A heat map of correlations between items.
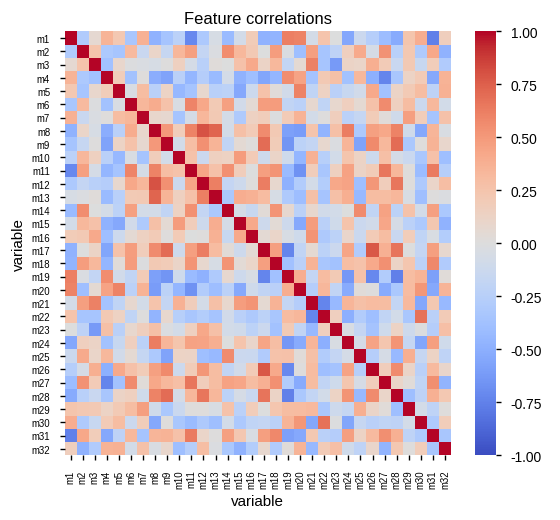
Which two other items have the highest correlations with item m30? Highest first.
m22, m20
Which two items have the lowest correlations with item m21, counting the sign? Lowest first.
m22, m30
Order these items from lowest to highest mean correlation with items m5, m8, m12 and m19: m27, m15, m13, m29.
m15, m27, m29, m13
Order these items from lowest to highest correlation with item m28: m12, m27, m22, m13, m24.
m22, m27, m13, m24, m12
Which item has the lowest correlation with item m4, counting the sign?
m27
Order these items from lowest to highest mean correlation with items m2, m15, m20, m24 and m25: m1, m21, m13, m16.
m1, m13, m16, m21
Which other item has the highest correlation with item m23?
m12
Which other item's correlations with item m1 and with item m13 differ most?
m8
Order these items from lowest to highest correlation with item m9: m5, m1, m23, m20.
m1, m20, m23, m5
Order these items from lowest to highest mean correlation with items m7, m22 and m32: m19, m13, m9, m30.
m13, m9, m19, m30
